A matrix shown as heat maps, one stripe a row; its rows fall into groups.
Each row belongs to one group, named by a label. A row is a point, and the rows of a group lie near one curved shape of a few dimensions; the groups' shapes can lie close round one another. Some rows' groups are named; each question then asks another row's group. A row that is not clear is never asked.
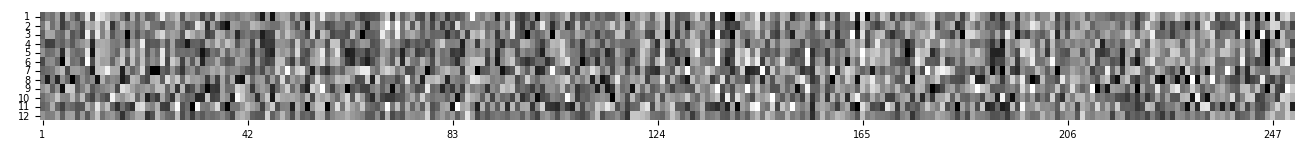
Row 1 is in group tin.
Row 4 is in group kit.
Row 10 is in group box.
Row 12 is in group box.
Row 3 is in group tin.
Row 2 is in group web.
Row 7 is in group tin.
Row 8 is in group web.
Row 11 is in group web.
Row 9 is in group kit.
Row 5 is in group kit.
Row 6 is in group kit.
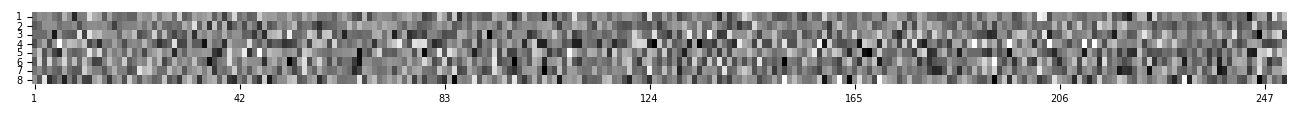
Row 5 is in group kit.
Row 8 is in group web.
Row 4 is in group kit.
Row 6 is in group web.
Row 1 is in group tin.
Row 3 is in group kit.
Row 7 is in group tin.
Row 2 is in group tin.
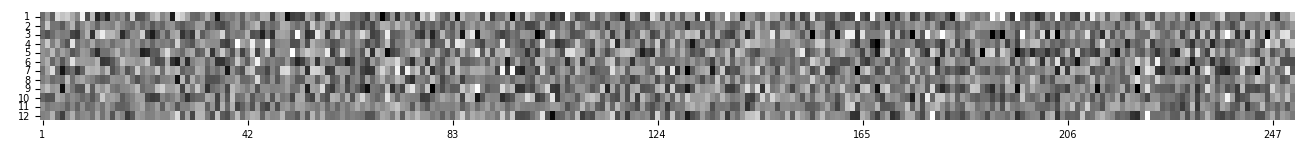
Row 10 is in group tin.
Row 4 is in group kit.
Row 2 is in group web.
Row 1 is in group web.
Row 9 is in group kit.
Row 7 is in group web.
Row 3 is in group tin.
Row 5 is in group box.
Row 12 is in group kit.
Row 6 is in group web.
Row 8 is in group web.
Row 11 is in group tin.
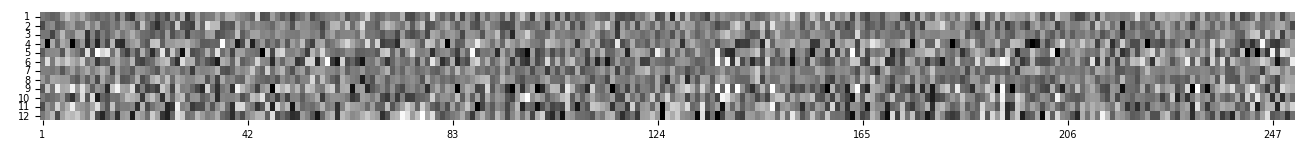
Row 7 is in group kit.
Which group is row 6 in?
web
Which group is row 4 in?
web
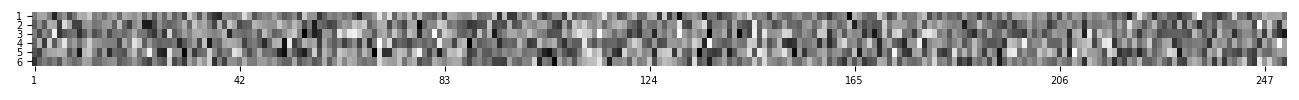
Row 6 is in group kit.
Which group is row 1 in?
web
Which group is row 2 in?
tin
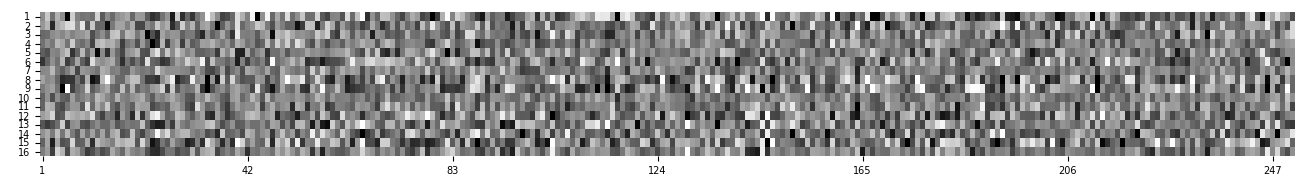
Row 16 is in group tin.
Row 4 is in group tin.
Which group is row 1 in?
kit
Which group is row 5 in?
web
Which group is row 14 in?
web
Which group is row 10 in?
kit
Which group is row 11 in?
web
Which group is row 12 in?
kit
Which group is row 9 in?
kit
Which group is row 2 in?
web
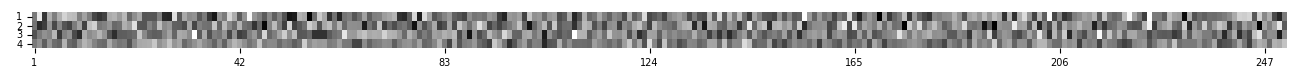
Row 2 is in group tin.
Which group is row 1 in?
web
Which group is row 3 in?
tin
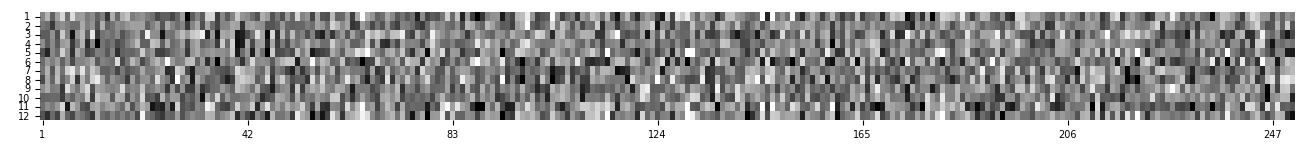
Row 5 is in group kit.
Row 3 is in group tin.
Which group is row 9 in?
kit
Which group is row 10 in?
kit
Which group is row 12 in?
kit
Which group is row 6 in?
web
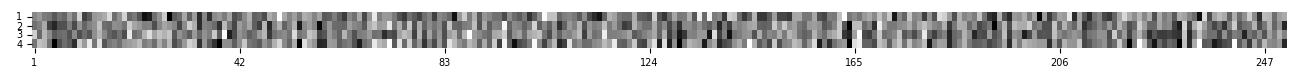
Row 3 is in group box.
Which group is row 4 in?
web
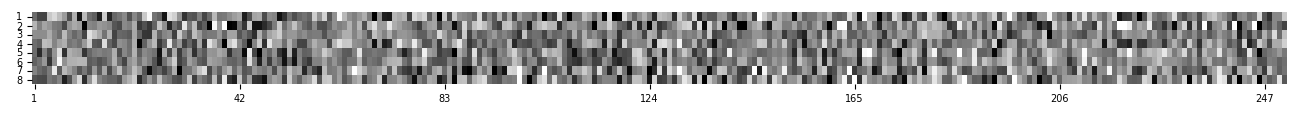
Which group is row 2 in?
tin
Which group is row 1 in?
web
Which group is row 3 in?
tin
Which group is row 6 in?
kit
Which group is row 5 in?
kit
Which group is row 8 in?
tin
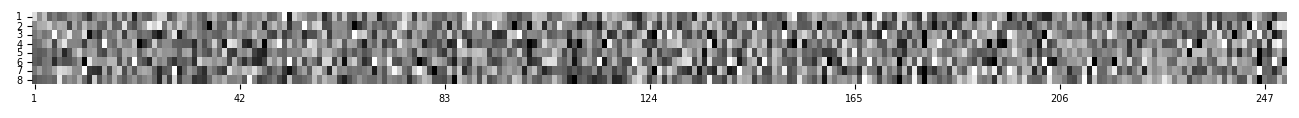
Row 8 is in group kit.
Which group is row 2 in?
web
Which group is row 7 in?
kit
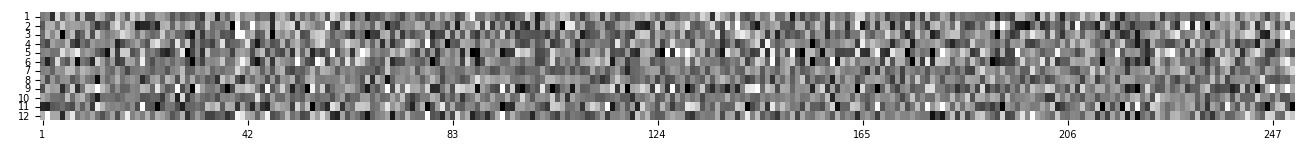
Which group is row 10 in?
web
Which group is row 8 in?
web
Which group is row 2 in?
box
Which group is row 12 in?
kit
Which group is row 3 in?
kit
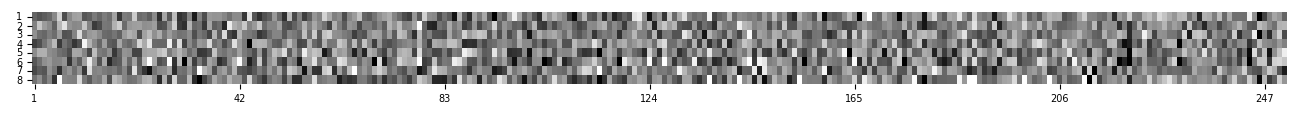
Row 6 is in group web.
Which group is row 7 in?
kit
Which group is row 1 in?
kit
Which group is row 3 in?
tin
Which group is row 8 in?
kit
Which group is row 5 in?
web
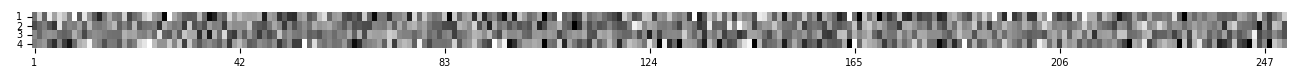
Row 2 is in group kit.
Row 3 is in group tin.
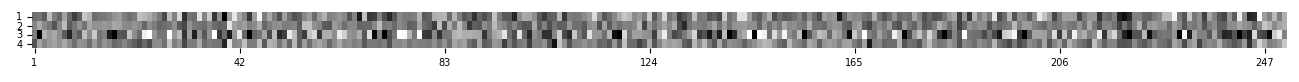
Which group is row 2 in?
kit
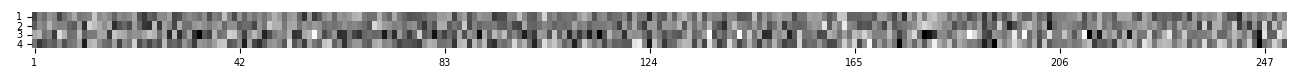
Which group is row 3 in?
kit
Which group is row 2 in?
tin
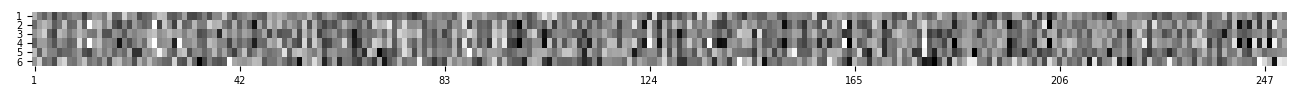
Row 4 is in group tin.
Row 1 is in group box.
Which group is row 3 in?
kit
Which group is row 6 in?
kit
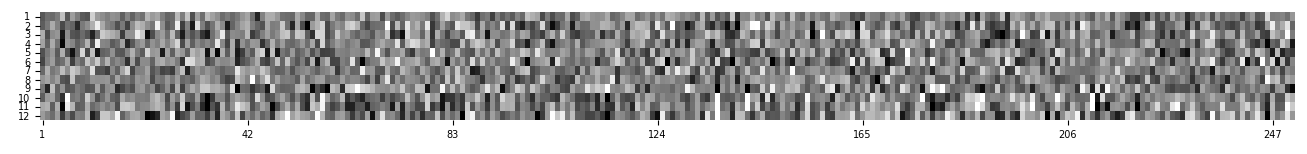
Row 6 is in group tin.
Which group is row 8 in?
kit
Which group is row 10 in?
kit
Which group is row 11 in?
kit
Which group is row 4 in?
kit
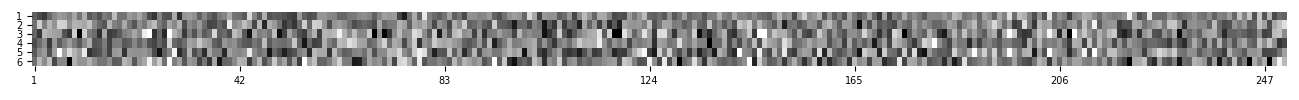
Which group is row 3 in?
web
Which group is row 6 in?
web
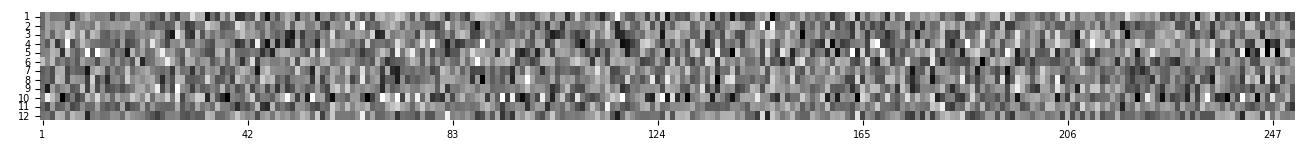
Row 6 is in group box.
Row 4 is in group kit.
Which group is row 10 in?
web
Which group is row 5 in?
tin
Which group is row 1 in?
tin
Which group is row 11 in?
kit
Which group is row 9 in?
web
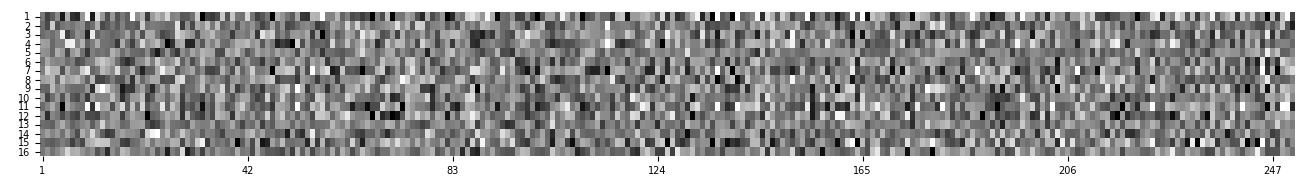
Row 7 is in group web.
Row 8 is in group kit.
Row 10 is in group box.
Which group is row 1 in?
tin
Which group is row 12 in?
box
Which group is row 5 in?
tin
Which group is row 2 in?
kit
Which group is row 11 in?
kit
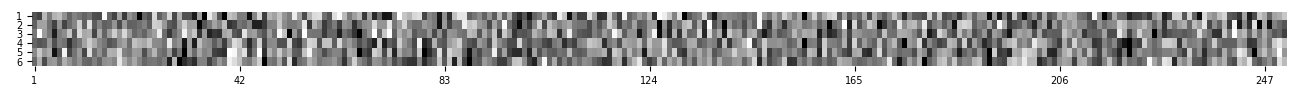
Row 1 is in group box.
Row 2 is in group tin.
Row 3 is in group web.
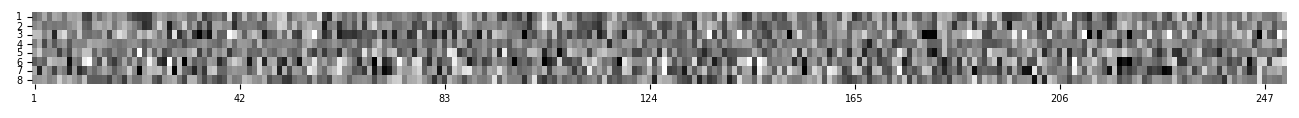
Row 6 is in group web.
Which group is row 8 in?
kit
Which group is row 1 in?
box
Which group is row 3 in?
kit
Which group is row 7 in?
box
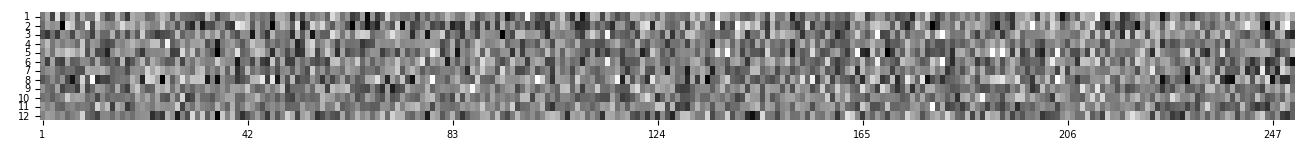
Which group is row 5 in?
web
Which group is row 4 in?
web
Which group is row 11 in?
kit
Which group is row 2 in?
kit
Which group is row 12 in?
tin
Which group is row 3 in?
kit
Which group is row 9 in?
box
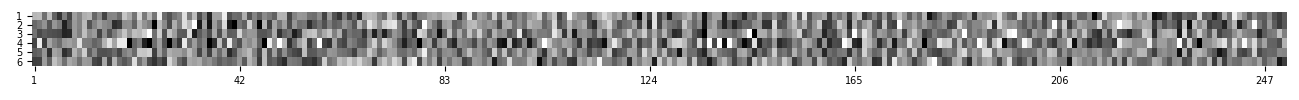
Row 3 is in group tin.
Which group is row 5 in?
tin
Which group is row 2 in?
tin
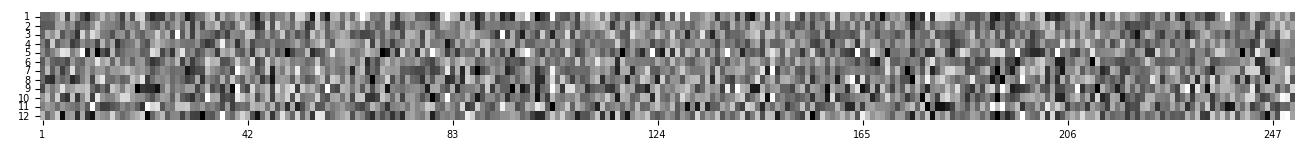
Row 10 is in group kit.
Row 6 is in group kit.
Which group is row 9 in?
box
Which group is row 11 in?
tin
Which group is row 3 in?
web
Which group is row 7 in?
kit
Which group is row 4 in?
web
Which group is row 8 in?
tin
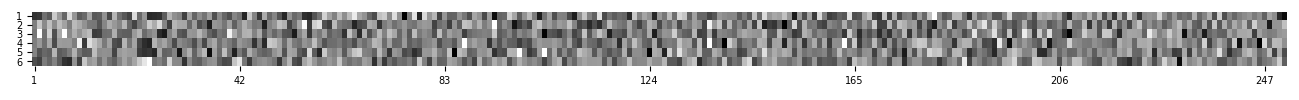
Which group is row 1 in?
kit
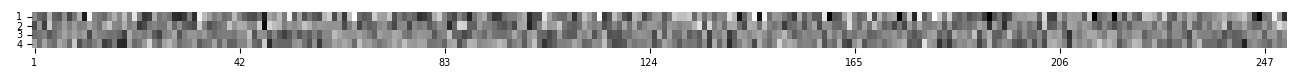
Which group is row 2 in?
box
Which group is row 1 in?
kit
